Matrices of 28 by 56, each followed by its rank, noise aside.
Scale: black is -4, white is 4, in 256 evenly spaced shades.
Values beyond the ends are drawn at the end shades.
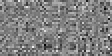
seven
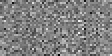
six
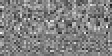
six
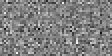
six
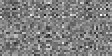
five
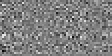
five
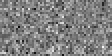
seven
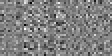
five
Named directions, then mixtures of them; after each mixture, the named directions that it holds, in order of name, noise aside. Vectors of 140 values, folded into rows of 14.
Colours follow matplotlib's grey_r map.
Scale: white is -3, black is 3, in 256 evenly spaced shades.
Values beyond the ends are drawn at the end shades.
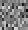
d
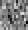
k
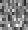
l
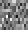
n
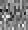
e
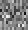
e.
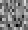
l.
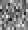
e, l.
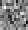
k.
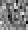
k.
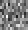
e, l, n.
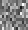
d, k, n.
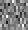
e, n.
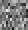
d, n.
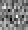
d, k, n.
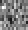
d, k.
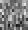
d, e, l.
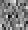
k, l, n.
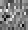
e.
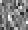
d, k, l.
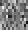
d, k, n.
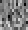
k, l.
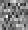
l, n.
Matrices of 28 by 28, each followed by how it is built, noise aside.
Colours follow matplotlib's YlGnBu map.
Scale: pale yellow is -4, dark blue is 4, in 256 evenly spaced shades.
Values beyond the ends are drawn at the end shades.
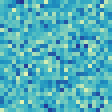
noise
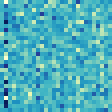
uneven columns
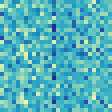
repeating rows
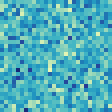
noise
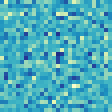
low rank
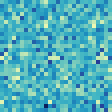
repeating columns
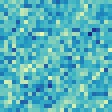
Hankel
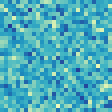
Toeplitz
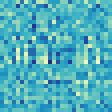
low rank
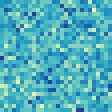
noise
